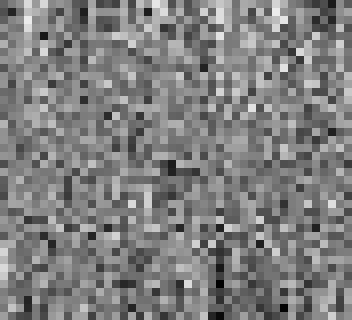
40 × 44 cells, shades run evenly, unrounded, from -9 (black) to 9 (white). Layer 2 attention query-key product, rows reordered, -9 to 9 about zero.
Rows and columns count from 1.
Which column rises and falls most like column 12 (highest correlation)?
29
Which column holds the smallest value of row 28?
4
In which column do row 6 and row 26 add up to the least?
36
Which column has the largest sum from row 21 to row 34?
19
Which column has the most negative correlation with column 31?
41
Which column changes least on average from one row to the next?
10
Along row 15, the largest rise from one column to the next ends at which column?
15
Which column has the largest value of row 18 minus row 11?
11
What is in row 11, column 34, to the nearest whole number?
3
